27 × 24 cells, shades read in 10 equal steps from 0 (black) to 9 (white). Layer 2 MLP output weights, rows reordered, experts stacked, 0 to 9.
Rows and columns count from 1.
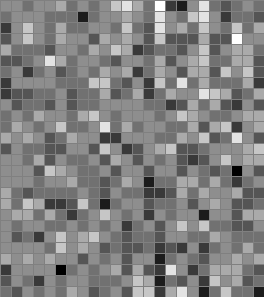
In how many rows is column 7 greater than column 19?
11
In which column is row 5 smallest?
13
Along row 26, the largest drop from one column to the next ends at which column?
15
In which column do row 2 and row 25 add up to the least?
6
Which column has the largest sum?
19
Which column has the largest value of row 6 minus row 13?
5
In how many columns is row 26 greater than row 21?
9
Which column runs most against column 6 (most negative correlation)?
16
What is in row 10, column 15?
4
